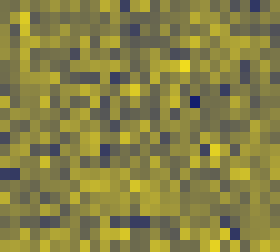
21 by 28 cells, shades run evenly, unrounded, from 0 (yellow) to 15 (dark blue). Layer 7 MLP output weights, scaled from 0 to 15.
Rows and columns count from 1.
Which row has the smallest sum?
21
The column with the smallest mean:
3
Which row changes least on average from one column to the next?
18
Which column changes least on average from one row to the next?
26
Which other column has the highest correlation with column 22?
2
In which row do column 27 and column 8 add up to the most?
5
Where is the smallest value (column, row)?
19, 6
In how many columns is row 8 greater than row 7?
15
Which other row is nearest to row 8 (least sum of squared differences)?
16
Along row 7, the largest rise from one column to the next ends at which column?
12
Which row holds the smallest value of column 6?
7
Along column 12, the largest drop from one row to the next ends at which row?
20
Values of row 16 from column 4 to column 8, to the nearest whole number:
9 7 7 7 8
